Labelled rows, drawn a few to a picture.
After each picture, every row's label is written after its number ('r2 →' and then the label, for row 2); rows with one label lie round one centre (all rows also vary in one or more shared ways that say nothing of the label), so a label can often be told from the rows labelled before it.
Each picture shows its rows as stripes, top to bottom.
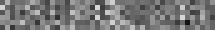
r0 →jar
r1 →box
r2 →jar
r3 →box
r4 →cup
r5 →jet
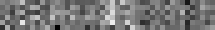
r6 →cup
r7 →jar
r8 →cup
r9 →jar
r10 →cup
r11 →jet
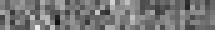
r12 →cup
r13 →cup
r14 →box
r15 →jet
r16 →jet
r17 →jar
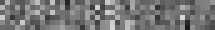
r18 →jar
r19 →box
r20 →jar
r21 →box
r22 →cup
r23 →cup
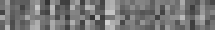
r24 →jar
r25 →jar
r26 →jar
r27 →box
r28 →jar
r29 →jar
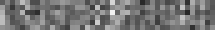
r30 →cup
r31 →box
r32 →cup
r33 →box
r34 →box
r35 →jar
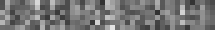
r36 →jar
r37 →jar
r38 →box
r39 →jar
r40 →box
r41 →cup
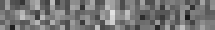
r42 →jar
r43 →jar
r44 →cup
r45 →cup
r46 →jar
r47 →box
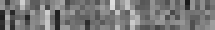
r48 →cup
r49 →cup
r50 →jet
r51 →jet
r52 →jet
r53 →jet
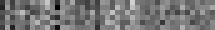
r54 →jet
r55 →jet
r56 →cup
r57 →jet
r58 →jar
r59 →jet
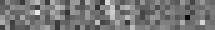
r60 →jar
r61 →cup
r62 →jar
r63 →cup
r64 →box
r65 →jet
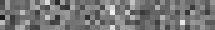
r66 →jet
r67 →jar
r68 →cup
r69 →jet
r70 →box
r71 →cup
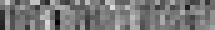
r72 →jar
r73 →cup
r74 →jet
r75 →jet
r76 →jet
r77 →jet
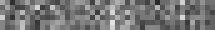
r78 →box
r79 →jar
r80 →cup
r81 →box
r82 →cup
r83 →cup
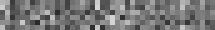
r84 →box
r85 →box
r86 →jet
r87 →jar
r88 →cup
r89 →box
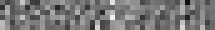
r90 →cup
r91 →jet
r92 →jar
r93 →cup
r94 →box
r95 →box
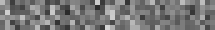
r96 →box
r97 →jar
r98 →jar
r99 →cup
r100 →jet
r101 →jar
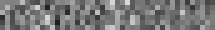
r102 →cup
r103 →jar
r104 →box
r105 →jet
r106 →jet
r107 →jar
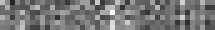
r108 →box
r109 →jar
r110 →cup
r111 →box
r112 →cup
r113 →cup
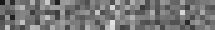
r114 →jet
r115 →cup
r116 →box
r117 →jet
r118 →cup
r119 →jar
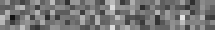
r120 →jar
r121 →cup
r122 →jar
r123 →box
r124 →box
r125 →cup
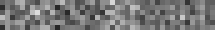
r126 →cup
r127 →jet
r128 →jar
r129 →box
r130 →cup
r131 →jet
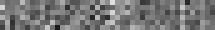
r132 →cup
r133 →box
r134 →cup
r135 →box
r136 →jar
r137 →jet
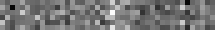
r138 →cup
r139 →box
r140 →cup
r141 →jar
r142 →box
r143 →cup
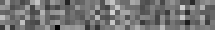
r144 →jar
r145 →box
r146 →cup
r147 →box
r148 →cup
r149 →jet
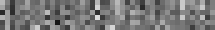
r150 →box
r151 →box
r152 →jet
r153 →box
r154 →jet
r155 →jar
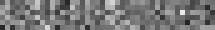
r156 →jar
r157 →jar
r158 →box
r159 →jar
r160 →cup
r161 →jet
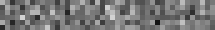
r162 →box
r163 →jar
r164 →jar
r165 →cup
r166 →box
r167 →jet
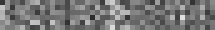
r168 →jar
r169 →box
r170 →cup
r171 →box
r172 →jar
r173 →cup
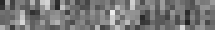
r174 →jet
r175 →jet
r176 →cup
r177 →cup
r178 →cup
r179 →box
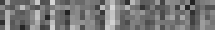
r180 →jar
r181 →cup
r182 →jar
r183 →jar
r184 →jar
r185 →jar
